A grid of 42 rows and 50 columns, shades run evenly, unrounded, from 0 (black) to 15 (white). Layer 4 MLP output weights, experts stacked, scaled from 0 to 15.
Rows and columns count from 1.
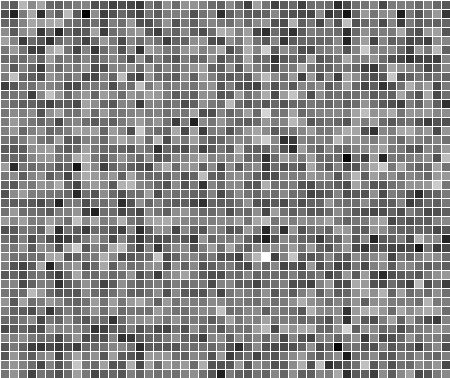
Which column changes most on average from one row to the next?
30
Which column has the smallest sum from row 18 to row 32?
16
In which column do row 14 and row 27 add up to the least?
22
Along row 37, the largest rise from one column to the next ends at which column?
32
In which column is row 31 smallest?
43
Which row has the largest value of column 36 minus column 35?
41
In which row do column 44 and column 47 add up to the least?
28
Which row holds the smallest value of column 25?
42
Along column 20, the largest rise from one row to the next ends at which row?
15
